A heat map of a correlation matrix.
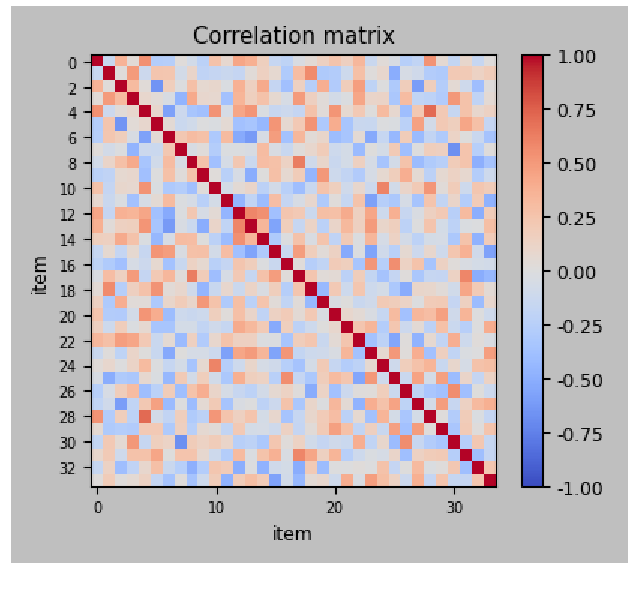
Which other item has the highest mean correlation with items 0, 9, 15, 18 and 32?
5
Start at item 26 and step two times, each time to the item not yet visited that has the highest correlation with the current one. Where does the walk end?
3
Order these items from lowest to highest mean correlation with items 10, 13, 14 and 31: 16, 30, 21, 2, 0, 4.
30, 16, 21, 2, 0, 4
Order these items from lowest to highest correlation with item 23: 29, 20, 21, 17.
17, 20, 29, 21
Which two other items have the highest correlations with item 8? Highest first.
17, 3
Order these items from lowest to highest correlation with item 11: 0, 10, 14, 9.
14, 9, 10, 0
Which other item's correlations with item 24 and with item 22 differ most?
27
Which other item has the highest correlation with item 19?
9
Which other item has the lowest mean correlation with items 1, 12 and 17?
32
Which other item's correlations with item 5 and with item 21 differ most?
15
